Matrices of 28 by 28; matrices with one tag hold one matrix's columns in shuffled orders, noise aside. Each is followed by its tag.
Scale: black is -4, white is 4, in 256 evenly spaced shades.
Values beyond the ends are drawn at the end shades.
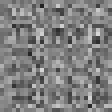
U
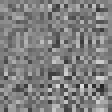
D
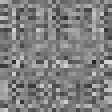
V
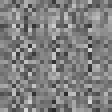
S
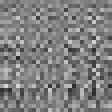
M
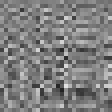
M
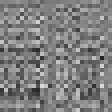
M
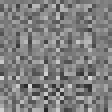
D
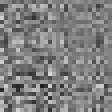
D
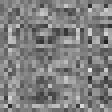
U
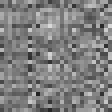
S
